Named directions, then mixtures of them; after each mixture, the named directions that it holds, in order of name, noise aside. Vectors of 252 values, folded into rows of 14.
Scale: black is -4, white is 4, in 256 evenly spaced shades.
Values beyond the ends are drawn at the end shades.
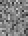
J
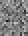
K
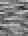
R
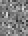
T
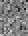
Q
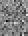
K.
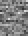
J, R.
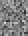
K.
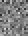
J, Q, T.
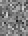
T.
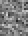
R, T.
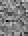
J, K, R.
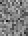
J, K.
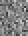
K, Q, T.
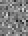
K, T.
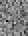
J, K.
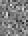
T.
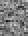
K, R.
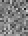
J, Q, T.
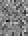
K.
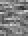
R.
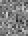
T.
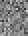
J, Q.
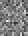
K.
